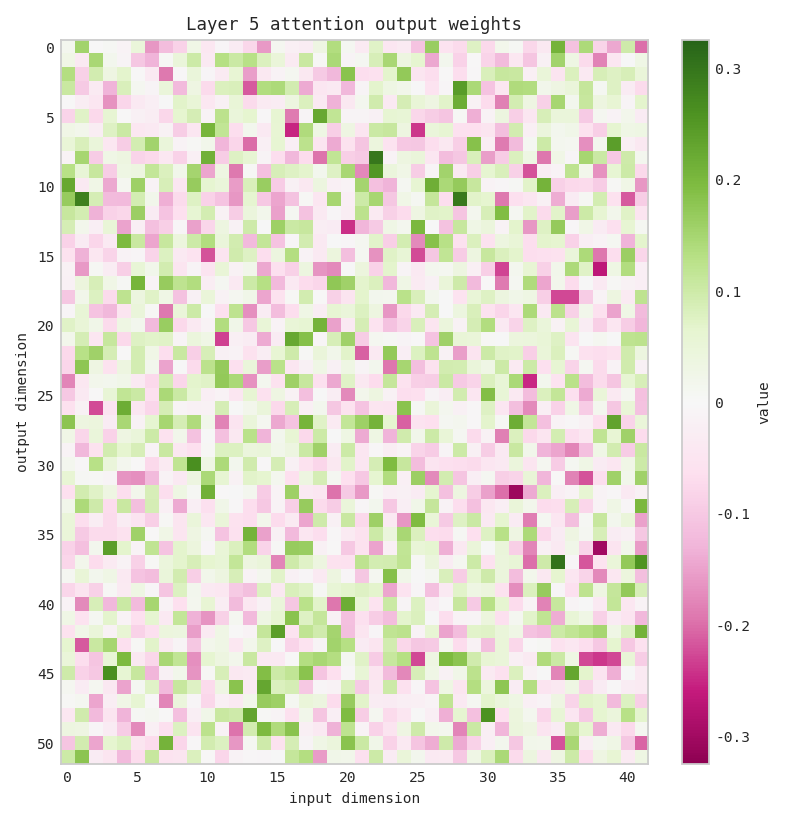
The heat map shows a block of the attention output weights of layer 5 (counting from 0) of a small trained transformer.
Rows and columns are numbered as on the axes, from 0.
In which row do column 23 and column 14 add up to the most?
46
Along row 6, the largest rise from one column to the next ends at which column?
17
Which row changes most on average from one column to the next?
40
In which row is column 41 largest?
37
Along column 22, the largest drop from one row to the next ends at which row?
10
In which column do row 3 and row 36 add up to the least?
38
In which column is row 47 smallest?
7
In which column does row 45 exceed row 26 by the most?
3
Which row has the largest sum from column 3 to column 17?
36
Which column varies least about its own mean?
8
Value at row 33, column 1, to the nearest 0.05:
0.15
